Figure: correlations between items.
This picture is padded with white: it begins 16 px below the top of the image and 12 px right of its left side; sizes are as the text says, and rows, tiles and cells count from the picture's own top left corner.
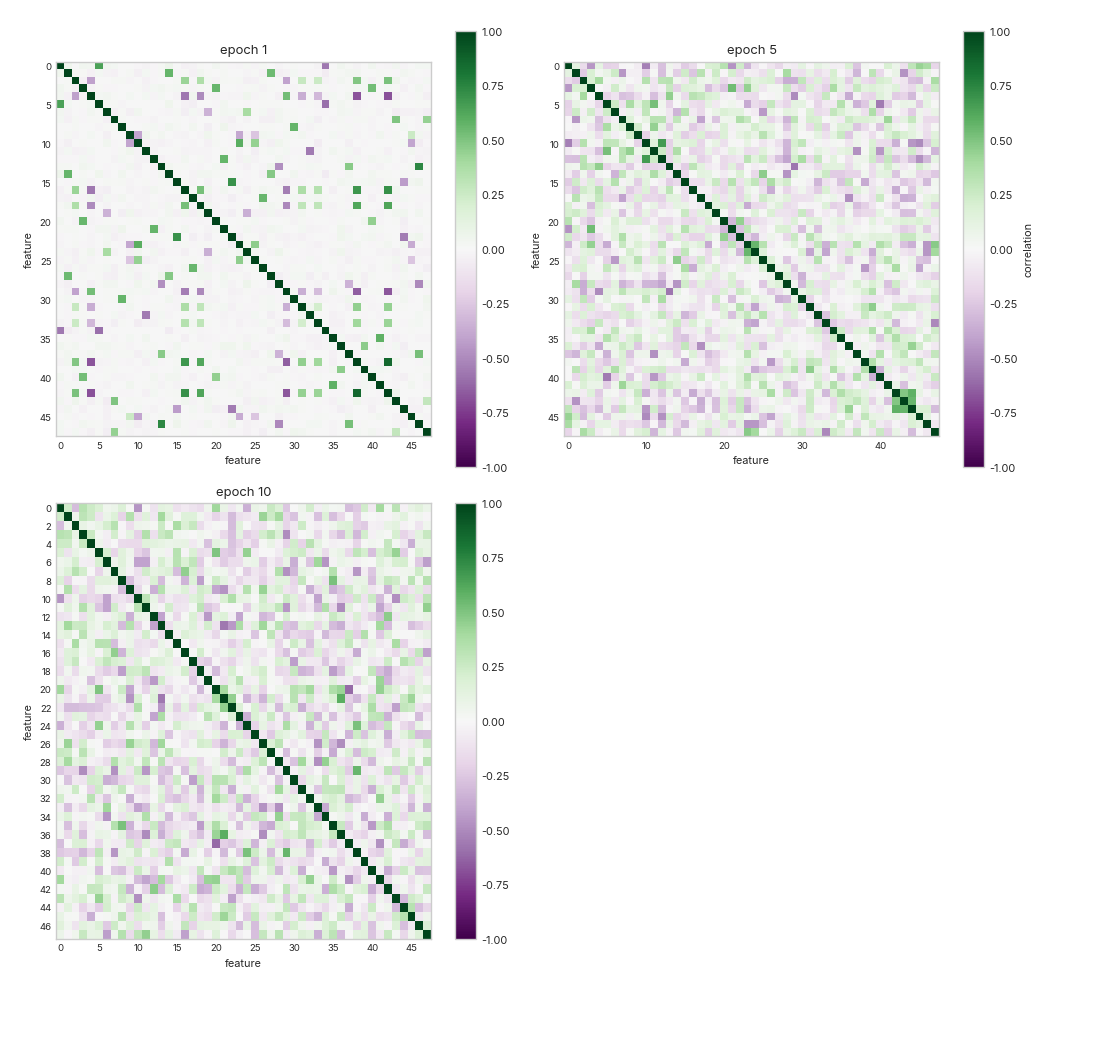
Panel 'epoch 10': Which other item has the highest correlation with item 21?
36
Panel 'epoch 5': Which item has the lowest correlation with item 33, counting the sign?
47
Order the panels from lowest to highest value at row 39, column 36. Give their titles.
epoch 10, epoch 5, epoch 1
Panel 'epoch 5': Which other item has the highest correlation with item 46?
0
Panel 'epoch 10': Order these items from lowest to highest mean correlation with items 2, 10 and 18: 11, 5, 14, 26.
5, 14, 26, 11
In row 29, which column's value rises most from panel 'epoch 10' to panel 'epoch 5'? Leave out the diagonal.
7
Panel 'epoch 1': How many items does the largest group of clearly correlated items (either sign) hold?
9
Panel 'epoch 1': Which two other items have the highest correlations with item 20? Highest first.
3, 40
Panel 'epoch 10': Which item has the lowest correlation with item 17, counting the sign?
30
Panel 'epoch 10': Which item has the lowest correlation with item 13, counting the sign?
21
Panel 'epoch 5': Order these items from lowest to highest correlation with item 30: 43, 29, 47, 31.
31, 43, 29, 47
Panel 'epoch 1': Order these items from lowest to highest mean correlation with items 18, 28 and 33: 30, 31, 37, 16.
37, 30, 31, 16
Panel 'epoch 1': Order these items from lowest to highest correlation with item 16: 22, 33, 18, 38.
22, 33, 18, 38
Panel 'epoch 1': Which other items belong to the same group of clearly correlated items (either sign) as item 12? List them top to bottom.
21
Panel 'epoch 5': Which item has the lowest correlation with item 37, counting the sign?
11
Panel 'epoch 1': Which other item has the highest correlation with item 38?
42
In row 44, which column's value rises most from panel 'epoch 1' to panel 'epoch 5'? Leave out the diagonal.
22
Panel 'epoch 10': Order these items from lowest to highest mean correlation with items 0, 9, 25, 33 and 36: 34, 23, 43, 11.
11, 23, 34, 43
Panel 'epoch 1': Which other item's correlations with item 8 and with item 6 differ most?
30
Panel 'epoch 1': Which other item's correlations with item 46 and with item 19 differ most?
13
